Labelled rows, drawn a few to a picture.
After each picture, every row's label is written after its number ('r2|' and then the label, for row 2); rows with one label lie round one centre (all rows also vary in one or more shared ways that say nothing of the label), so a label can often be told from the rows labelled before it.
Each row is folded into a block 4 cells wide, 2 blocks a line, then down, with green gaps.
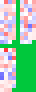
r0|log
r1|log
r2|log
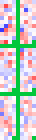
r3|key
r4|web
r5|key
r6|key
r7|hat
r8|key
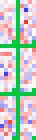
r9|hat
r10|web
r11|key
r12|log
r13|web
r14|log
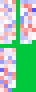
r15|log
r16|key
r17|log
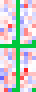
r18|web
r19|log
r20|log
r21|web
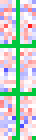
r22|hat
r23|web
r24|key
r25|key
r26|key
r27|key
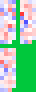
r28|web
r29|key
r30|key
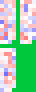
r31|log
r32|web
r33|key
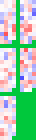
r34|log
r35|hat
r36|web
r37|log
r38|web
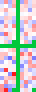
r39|log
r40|log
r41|log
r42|key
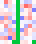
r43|hat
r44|key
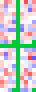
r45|web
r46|log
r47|web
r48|web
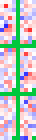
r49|key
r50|hat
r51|log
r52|key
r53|log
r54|web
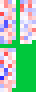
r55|key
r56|key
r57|key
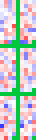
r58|log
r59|web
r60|web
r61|web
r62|web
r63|log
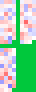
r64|hat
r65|web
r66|hat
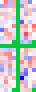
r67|log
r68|log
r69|key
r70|key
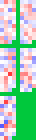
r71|log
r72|key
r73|web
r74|hat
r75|key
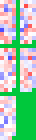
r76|web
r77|key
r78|log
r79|web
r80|key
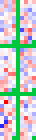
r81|log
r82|hat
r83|web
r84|key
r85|key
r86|web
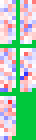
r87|web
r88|log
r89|web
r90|key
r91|key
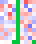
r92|key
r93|hat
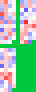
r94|hat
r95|web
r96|hat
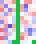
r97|log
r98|web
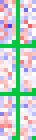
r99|log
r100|web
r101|web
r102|key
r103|hat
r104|web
